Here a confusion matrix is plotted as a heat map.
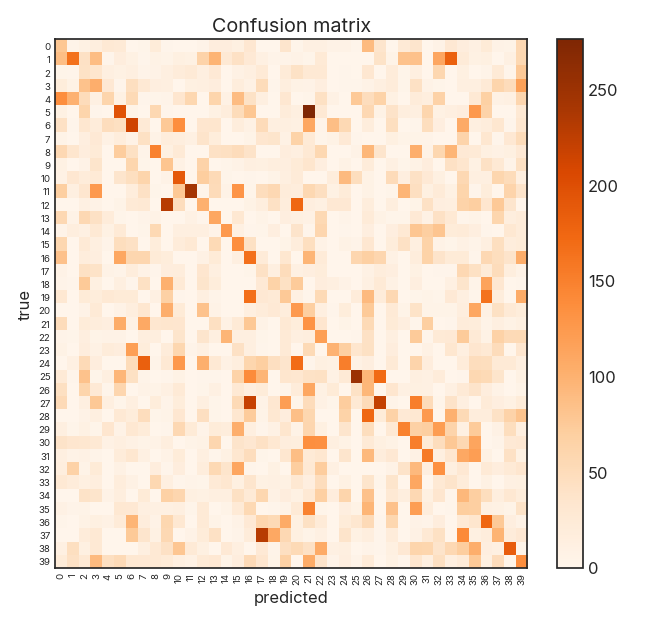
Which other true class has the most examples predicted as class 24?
10
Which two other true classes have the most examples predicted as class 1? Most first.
4, 32
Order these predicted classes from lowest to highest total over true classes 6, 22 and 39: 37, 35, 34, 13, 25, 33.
25, 33, 13, 35, 37, 34
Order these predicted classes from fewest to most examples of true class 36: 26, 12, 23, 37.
23, 12, 26, 37
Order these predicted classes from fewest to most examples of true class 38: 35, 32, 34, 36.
36, 32, 34, 35
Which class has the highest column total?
21
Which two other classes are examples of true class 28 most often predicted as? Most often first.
26, 31
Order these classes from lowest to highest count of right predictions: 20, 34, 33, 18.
33, 18, 34, 20
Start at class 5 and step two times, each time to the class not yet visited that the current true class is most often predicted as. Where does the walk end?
7
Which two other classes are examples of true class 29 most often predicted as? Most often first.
32, 15
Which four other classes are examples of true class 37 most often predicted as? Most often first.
17, 34, 18, 6
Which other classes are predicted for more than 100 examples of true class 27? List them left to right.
16, 19, 30
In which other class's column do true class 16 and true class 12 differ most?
9
